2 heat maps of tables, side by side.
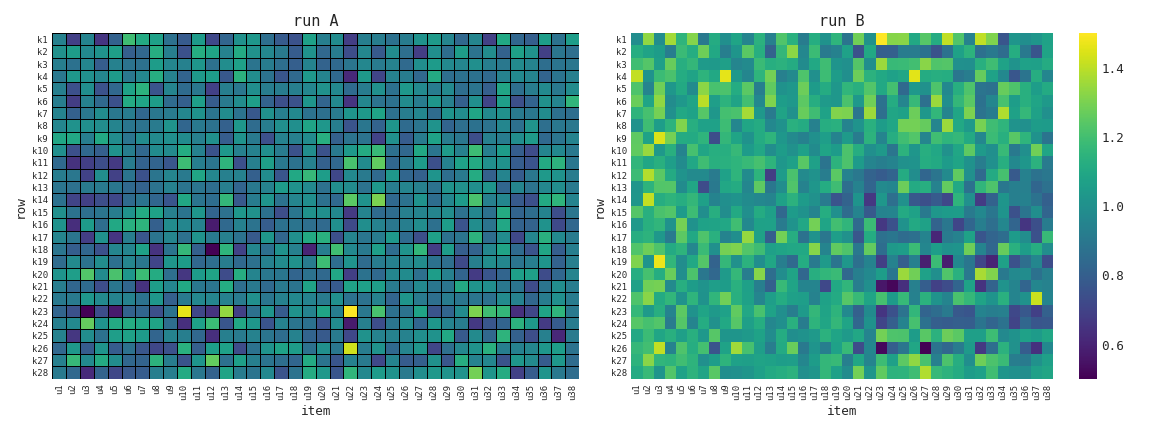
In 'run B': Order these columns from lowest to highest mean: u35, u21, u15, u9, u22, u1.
u35, u21, u22, u15, u9, u1
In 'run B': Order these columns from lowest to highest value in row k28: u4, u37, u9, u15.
u9, u37, u15, u4
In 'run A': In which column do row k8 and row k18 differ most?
u19
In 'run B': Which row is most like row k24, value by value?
k23
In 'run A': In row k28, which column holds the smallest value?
u3
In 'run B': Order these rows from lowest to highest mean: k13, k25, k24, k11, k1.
k24, k13, k11, k25, k1
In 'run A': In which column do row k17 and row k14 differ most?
u24
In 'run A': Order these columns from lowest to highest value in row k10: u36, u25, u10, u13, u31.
u25, u36, u13, u10, u31
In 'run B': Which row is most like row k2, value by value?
k17
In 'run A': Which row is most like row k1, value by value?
k6
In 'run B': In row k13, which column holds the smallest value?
u7
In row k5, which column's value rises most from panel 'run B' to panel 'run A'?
u33
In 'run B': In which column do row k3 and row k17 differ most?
u28
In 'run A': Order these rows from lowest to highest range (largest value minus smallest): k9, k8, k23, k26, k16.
k8, k9, k16, k26, k23
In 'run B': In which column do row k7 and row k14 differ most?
u22
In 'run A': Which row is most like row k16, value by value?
k25
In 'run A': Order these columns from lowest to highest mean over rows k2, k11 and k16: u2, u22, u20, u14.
u2, u20, u22, u14
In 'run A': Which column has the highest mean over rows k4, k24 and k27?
u12
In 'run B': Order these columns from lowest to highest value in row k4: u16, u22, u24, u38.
u38, u24, u22, u16
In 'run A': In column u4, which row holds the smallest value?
k1
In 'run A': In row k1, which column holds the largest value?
u6
